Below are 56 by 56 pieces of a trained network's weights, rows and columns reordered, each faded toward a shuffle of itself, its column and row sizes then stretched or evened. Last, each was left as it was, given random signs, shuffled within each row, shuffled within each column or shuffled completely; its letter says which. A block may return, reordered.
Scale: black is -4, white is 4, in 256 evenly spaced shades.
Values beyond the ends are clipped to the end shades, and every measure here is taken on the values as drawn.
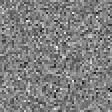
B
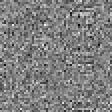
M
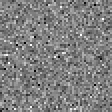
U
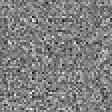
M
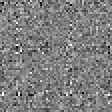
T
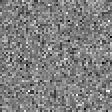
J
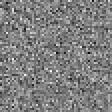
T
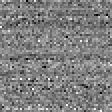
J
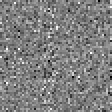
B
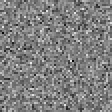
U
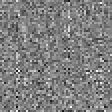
M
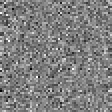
M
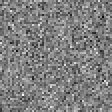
U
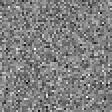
U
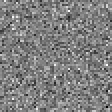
B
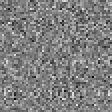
M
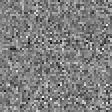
T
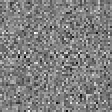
M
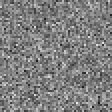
U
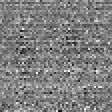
M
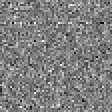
J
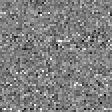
J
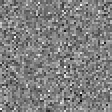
B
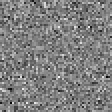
J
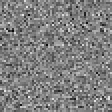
J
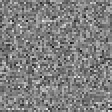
J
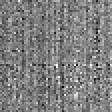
M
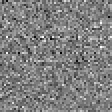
J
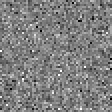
U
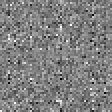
T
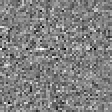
T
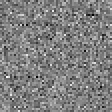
J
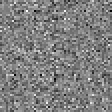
M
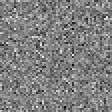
T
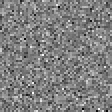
U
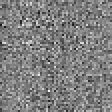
M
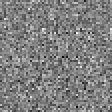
T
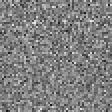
J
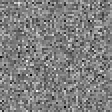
M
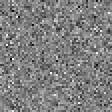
B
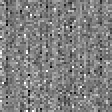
B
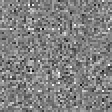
T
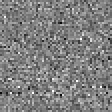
J
